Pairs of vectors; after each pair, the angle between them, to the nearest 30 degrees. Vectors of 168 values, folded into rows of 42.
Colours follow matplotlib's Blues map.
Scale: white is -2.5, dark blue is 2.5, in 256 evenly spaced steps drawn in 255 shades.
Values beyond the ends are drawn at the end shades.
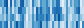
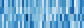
120 degrees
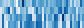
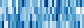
60 degrees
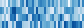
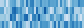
30 degrees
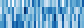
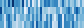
150 degrees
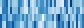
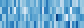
60 degrees
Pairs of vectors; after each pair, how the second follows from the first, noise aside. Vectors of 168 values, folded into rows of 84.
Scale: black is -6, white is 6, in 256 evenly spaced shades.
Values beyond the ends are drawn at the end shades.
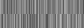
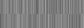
reversed, shrunk.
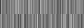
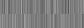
wrapped around, shrunk.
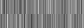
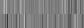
negated, partly zeroed.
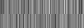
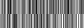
wrapped around, scaled up.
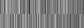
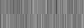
wrapped around, shrunk.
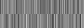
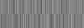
wrapped around, shrunk.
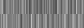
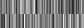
wrapped around, scaled up.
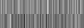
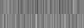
reversed, shrunk.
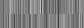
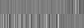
negated, partly zeroed.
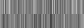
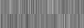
wrapped around, shrunk.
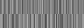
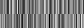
wrapped around, scaled up.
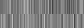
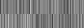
wrapped around, negated.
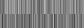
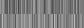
negated.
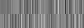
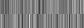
wrapped around, negated.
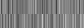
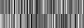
wrapped around, scaled up.
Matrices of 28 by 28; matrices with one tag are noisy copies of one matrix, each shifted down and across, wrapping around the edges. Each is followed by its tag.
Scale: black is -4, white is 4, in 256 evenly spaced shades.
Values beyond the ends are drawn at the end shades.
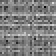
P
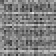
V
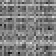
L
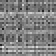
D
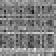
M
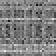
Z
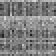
M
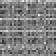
L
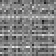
L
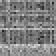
M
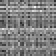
D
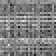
D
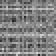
L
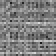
V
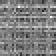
P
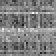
M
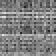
D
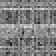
M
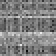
M
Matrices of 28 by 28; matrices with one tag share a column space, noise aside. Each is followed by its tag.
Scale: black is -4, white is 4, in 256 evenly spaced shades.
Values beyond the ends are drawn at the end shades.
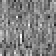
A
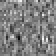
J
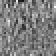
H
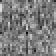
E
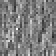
A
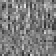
H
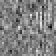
E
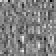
J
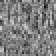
E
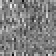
H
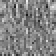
H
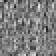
H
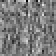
J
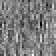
A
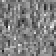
E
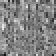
H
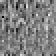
H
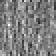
A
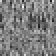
H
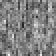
A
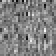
J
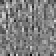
H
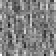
A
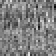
H
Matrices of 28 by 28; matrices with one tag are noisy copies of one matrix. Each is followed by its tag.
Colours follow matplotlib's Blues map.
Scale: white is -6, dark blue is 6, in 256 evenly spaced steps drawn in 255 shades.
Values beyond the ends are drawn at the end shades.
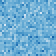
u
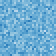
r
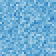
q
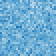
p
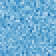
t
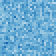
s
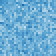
u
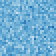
r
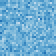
p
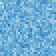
t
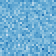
s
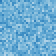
u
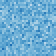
s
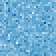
q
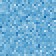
t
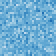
q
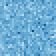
q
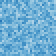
p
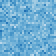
p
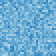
u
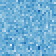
s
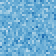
t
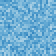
u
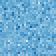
u
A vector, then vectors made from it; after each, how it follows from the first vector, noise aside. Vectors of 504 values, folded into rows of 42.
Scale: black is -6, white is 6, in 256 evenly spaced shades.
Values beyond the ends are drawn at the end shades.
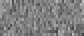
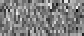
wrapped around, negated, scaled up.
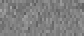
wrapped around, shrunk.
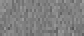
shrunk.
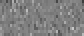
negated, partly zeroed.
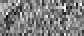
wrapped around, negated, scaled up.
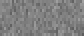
shrunk.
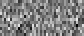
wrapped around, negated, scaled up.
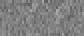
wrapped around, shrunk.
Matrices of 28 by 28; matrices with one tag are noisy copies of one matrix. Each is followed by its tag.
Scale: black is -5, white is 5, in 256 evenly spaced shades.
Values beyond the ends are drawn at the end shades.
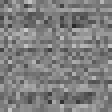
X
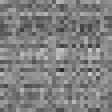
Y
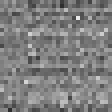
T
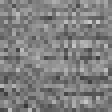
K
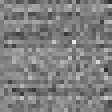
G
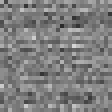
X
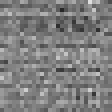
Y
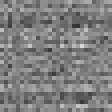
X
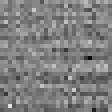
K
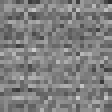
G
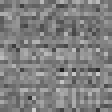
Y
